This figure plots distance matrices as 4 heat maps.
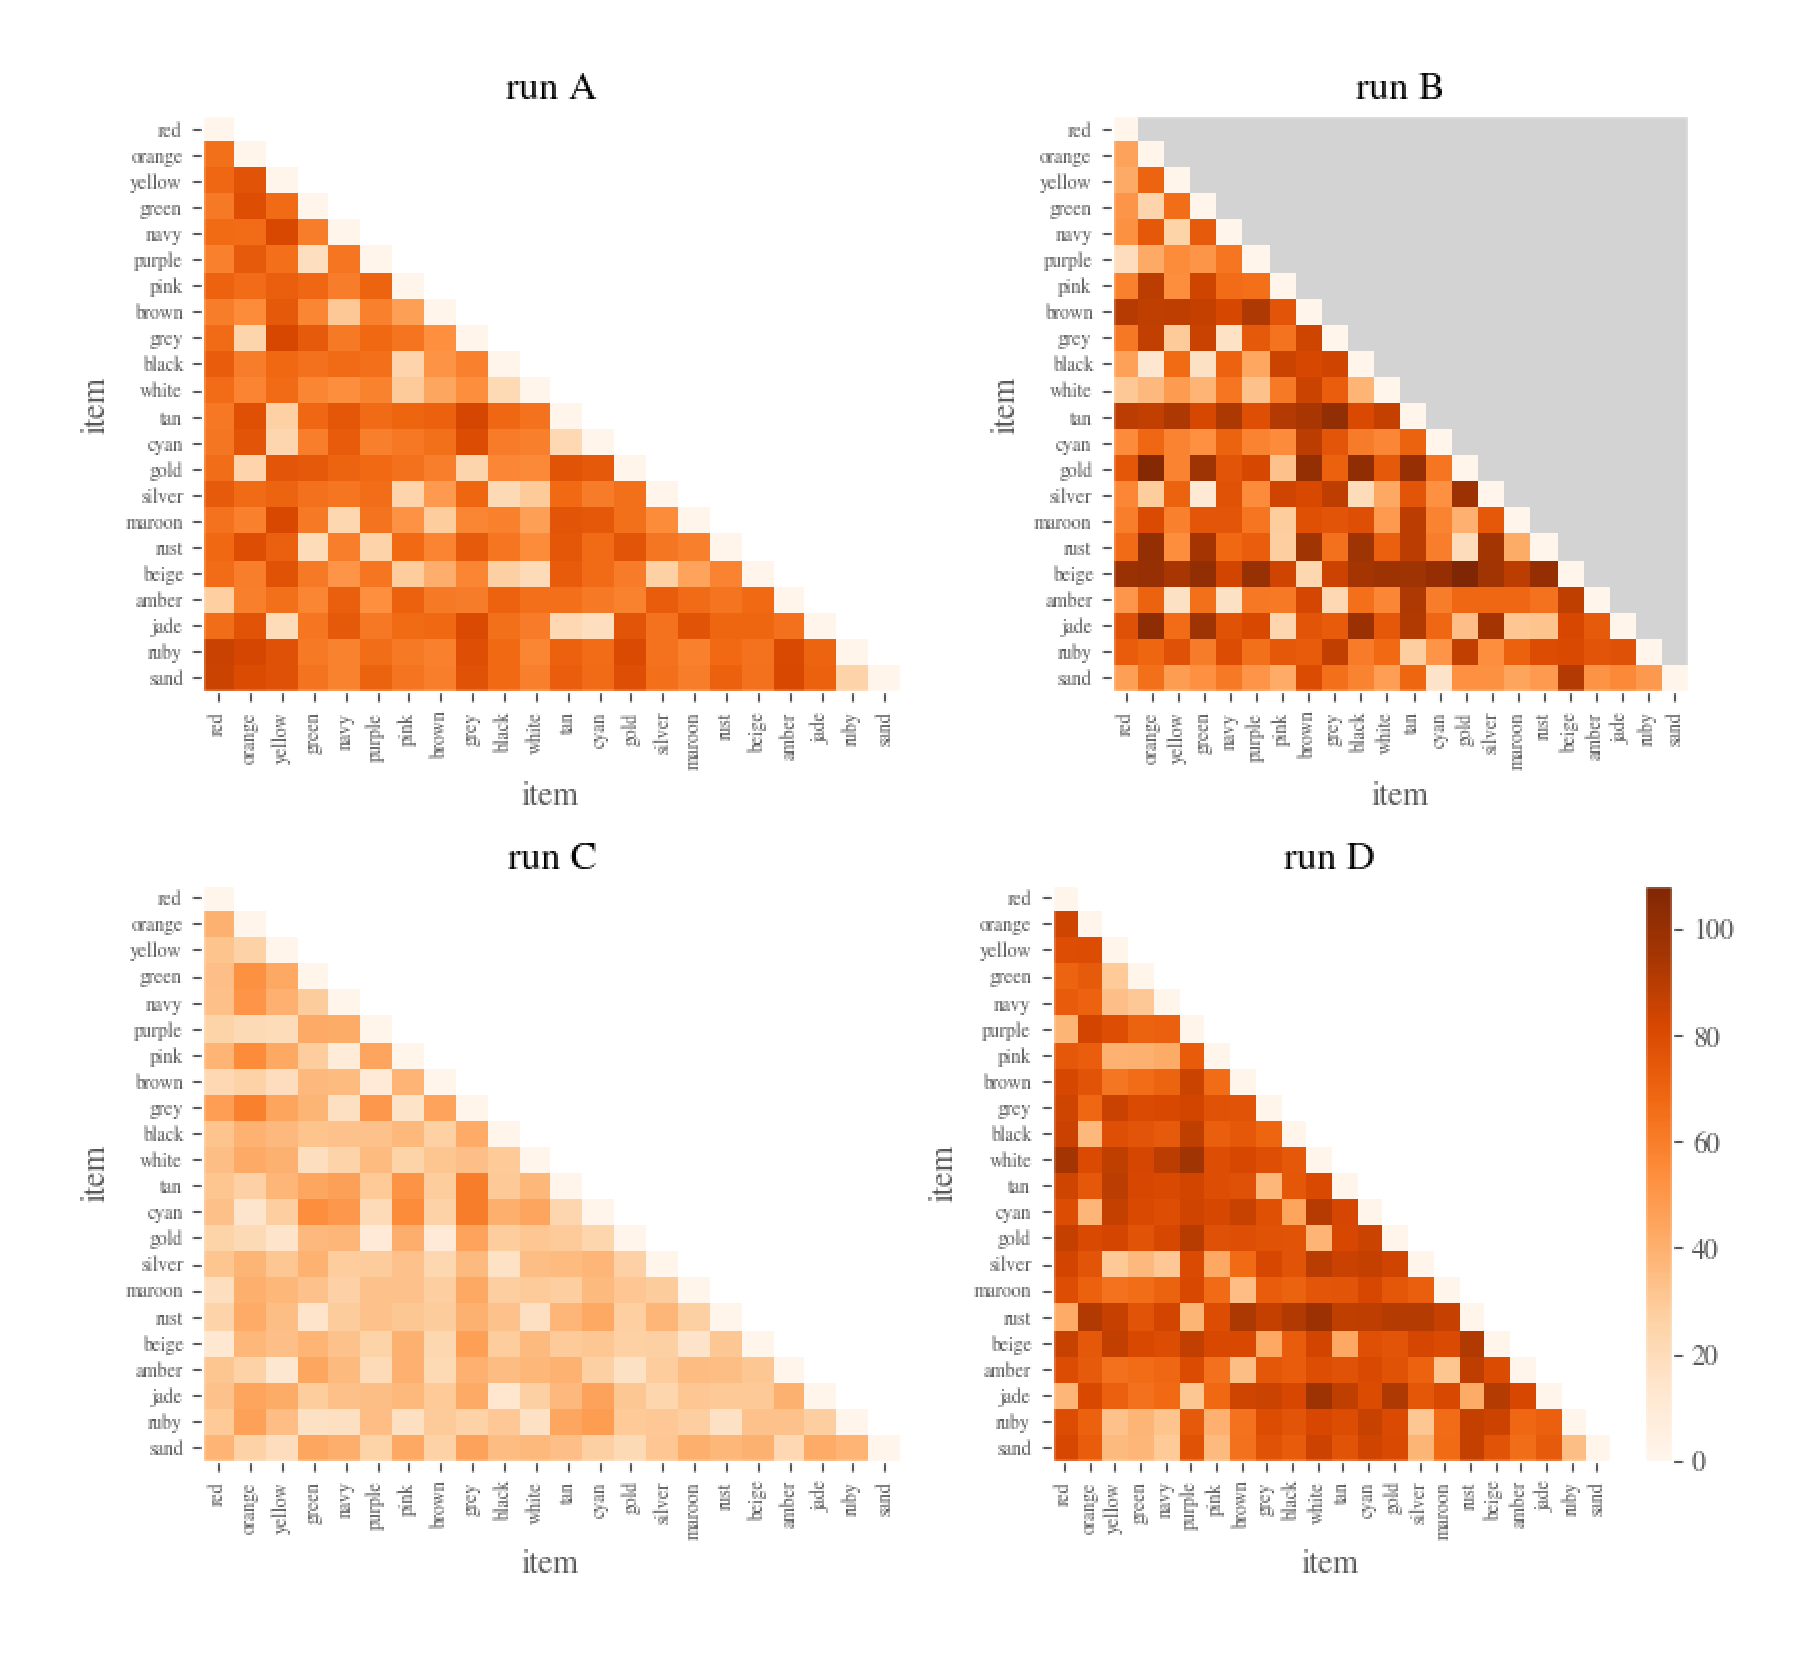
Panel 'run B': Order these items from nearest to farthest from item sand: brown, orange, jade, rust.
rust, jade, orange, brown
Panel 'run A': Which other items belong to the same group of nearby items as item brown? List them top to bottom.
navy, maroon
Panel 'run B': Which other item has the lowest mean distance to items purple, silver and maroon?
white
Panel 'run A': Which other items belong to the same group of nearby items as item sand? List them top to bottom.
ruby
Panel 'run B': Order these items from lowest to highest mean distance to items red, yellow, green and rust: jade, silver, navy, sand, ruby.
sand, navy, silver, jade, ruby
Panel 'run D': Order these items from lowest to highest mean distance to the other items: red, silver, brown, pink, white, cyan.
pink, silver, brown, red, cyan, white
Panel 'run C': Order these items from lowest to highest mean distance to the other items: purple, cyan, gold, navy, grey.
gold, purple, navy, cyan, grey
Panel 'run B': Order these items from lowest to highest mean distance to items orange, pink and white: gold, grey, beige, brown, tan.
gold, grey, brown, tan, beige
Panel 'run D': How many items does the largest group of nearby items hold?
7
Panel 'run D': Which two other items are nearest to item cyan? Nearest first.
orange, black
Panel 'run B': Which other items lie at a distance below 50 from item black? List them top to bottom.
red, orange, green, purple, white, silver
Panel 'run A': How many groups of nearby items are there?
7
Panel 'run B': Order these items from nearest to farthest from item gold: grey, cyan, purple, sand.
sand, cyan, grey, purple
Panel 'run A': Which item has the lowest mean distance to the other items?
white
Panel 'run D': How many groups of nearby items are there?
6
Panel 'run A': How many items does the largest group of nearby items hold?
5
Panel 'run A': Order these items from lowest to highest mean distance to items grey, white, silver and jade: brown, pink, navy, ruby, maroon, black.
black, pink, brown, maroon, navy, ruby
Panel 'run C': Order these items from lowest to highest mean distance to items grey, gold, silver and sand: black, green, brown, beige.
brown, black, beige, green
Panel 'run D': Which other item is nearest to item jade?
purple
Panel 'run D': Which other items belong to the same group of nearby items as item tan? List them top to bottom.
grey, beige
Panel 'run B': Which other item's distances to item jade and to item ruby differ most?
tan
